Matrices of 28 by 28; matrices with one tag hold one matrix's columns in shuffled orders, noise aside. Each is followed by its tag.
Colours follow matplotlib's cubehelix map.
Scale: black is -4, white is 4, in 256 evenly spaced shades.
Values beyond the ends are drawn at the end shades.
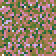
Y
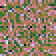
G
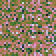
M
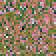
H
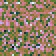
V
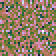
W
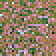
M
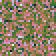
G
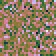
W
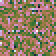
W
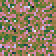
Y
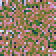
W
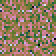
G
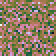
M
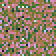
Y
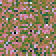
M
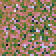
Y
